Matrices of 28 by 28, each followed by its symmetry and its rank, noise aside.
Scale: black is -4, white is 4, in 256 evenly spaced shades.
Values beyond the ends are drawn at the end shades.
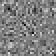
symmetric, rank eight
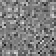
symmetric, rank eight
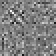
symmetric, rank six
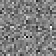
no symmetry, rank eight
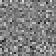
no symmetry, rank six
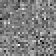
symmetric, rank six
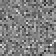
antisymmetric, rank six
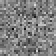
no symmetry, rank six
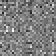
no symmetry, rank six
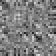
symmetric, rank four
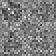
symmetric, rank six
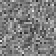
no symmetry, rank eight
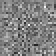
no symmetry, rank six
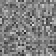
antisymmetric, rank six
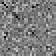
symmetric, rank six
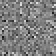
antisymmetric, rank six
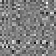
no symmetry, rank four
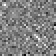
symmetric, rank eight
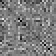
symmetric, rank four
